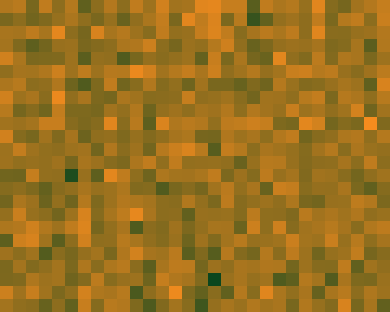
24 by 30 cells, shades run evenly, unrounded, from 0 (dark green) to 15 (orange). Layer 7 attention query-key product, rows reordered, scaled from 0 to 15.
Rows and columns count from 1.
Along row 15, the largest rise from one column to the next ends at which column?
22
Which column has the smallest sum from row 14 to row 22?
6
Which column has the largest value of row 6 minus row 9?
12
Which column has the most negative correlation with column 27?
16
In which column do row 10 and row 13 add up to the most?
29
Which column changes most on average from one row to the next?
11
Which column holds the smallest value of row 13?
19
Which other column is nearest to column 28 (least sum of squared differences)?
23
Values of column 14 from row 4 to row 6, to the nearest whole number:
7 9 11
